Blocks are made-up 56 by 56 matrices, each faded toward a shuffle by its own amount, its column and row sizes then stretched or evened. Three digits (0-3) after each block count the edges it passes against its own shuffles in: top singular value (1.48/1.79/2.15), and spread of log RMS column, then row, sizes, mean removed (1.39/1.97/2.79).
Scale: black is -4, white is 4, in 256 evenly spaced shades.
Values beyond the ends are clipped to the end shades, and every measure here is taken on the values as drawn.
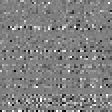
2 0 3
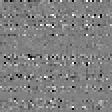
1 1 3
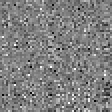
2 1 1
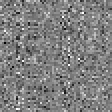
2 2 0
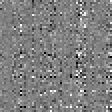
2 3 2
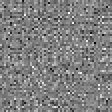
3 1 0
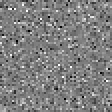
1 0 0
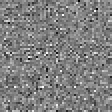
2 1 1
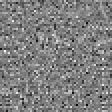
1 0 0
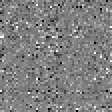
0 1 1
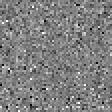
0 1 1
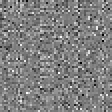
3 1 0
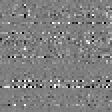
1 1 3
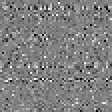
3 0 2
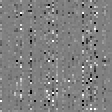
1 3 1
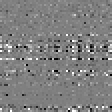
3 1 3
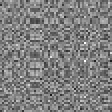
3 0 0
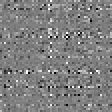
1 2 3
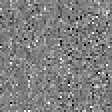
0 2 0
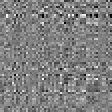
3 2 3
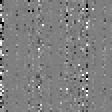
1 3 0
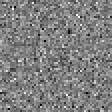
0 0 1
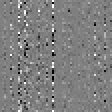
2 3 0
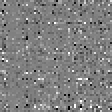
0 2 2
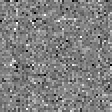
0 1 1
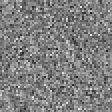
0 0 0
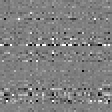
3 1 3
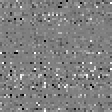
0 1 3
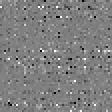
1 1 2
